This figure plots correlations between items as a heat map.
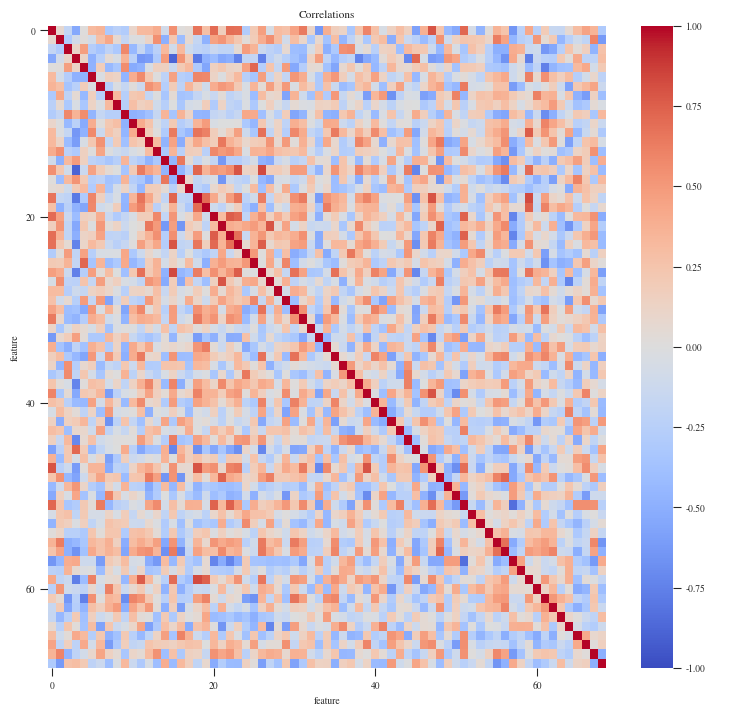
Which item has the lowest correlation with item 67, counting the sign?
57
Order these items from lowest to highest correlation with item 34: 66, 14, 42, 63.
14, 66, 42, 63
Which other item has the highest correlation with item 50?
7
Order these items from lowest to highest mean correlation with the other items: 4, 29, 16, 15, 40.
16, 4, 29, 40, 15
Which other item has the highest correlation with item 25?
4
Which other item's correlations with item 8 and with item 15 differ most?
23
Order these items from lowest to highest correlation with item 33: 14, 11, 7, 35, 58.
11, 35, 14, 58, 7
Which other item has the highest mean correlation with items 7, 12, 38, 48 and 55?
56
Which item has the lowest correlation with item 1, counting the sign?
68
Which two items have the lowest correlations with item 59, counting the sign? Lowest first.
3, 45
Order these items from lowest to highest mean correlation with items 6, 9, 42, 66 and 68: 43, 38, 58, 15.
15, 58, 38, 43
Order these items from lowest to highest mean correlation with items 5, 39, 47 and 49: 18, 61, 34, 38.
61, 38, 34, 18
